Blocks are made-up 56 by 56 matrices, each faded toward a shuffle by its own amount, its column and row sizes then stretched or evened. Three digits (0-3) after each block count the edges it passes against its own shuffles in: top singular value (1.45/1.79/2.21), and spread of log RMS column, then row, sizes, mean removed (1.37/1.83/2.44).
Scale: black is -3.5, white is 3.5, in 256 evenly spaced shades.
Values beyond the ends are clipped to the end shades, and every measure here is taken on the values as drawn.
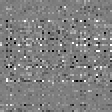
2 2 3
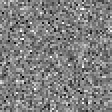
0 0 0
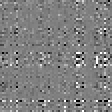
3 3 3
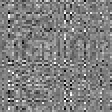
3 3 2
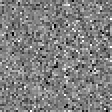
0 1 0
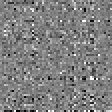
2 2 3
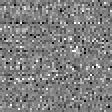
2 0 2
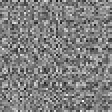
3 1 2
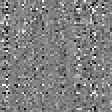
2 3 2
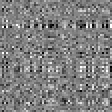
3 2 3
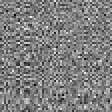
3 2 0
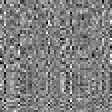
3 3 0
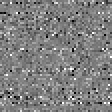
0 0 3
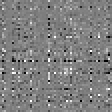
2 3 3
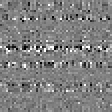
3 1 3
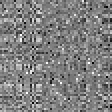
3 2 0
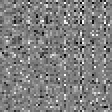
3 3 1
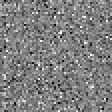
0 1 0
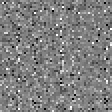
0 2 0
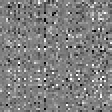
2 3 2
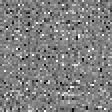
1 1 2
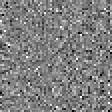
2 1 0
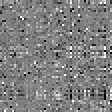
3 2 1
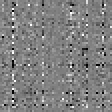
2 3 2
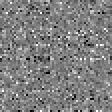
1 0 2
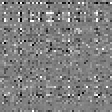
3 2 3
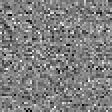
2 0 2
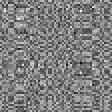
3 0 0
